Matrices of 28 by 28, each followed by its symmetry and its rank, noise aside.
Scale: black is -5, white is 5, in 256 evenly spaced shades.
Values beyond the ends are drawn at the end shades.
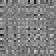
symmetric, rank three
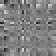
antisymmetric, rank two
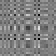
symmetric, rank one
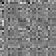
symmetric, rank two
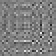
antisymmetric, rank two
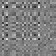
symmetric, rank one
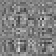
no symmetry, rank three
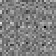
no symmetry, rank three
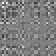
symmetric, rank two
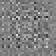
no symmetry, rank two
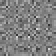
symmetric, rank three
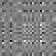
symmetric, rank two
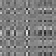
no symmetry, rank one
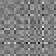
antisymmetric, rank two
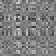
antisymmetric, rank two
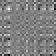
symmetric, rank two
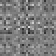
no symmetry, rank two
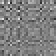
no symmetry, rank two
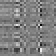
no symmetry, rank one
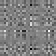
antisymmetric, rank two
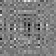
no symmetry, rank two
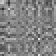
symmetric, rank two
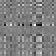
no symmetry, rank one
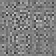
no symmetry, rank three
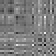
symmetric, rank two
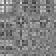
symmetric, rank two
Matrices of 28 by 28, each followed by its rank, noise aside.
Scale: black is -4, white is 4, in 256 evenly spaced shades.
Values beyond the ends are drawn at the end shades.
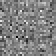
five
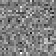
eight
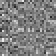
six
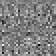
six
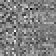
five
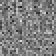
six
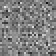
eight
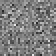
eight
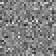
eight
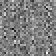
six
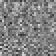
seven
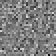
eight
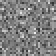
seven
